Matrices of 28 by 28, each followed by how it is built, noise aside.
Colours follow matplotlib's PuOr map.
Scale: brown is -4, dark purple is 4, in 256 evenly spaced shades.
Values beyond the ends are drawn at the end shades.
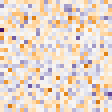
noise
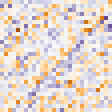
Hankel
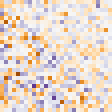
lower triangular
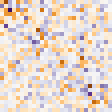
block diagonal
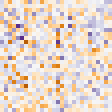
low rank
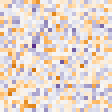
noise
